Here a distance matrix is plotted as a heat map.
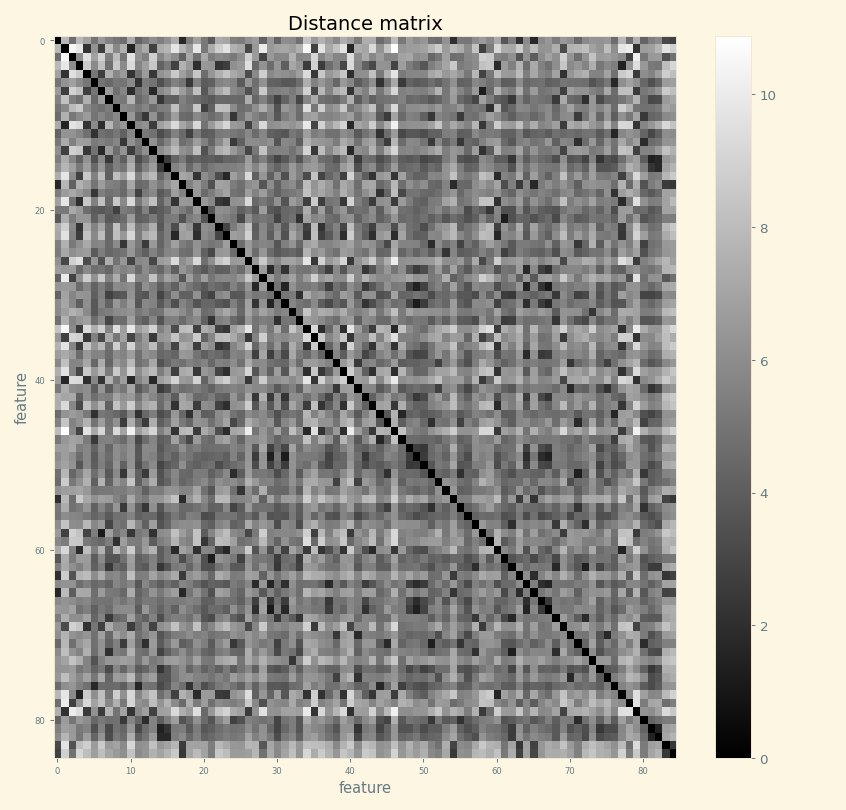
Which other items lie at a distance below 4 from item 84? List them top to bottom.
0, 17, 54, 63, 65, 83
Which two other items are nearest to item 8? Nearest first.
59, 20
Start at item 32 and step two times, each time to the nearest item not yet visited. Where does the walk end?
5
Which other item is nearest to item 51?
71
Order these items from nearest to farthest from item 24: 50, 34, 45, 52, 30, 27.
45, 30, 50, 27, 52, 34
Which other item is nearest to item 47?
44
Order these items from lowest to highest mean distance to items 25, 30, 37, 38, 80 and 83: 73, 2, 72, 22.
72, 2, 22, 73
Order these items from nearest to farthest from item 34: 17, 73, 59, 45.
45, 17, 73, 59
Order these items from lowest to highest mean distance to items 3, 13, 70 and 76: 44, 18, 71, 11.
11, 44, 18, 71
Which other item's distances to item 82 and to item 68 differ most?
15
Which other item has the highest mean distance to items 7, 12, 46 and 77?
1
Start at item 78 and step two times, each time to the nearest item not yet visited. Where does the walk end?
28
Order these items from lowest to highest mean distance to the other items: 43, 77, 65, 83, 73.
65, 43, 77, 73, 83
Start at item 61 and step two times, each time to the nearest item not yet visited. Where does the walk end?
33
